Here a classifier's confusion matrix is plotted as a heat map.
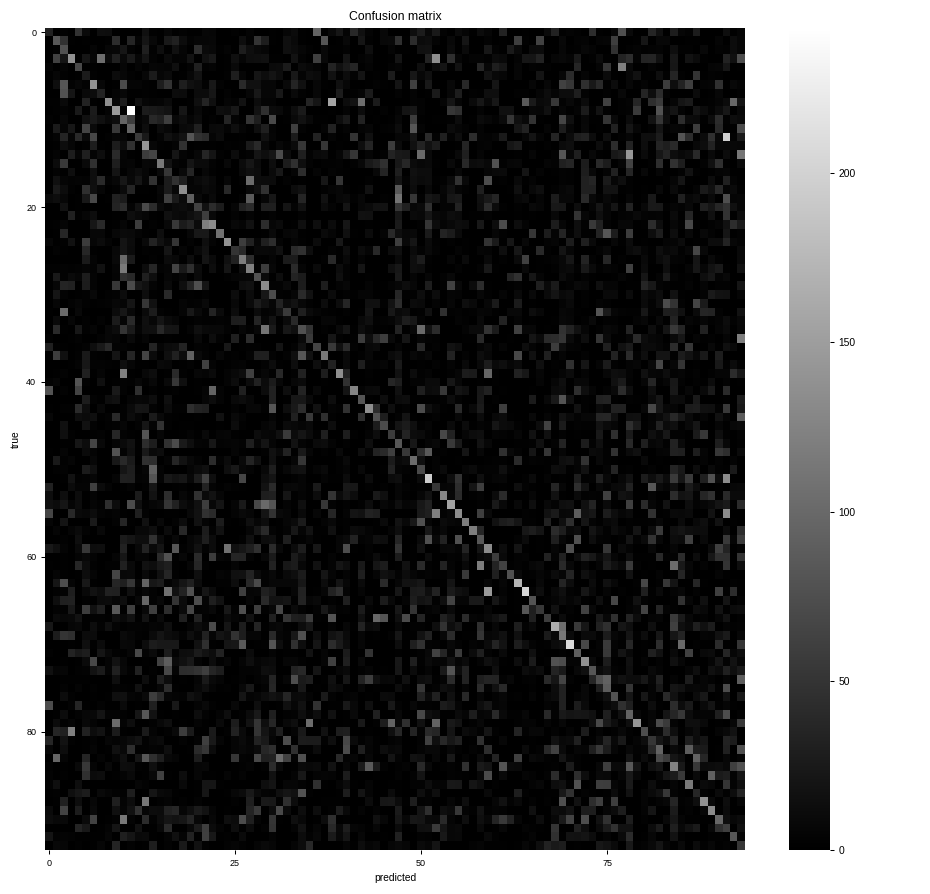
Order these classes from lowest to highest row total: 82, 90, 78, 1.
1, 78, 82, 90
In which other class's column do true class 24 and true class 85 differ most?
89
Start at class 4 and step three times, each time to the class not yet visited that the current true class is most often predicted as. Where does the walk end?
36
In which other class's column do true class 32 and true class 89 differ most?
74
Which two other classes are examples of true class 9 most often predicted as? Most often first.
11, 82
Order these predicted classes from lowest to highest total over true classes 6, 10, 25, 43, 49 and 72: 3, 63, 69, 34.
3, 63, 34, 69
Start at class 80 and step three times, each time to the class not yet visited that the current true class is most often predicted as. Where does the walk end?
81
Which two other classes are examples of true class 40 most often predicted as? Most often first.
4, 17
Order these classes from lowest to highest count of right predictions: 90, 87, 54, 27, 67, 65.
87, 67, 65, 90, 27, 54
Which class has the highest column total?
91
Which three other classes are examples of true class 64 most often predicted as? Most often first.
59, 16, 19
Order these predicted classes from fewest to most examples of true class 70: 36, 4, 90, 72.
4, 36, 90, 72
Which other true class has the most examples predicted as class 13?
88
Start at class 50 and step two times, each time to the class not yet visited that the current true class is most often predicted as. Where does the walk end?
78
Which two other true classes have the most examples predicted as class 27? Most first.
17, 19
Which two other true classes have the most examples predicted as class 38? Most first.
8, 67
